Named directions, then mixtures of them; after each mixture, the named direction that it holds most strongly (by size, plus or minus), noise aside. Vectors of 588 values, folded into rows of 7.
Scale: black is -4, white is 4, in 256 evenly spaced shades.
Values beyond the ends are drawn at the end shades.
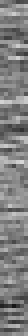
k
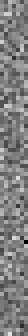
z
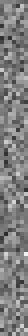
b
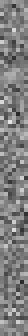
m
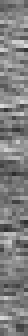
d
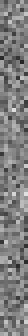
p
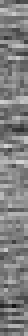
k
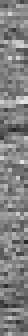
k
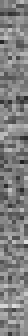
k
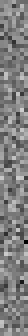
b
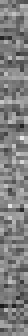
k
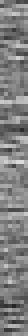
k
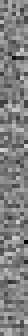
z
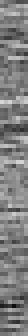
k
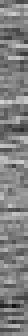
k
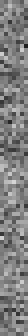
m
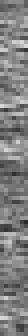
d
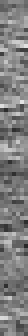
d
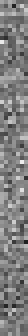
m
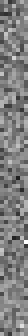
z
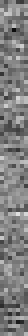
k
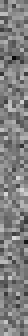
p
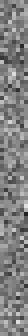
m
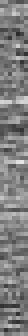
k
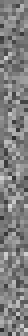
b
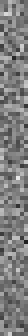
z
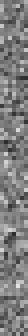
b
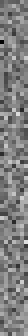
m
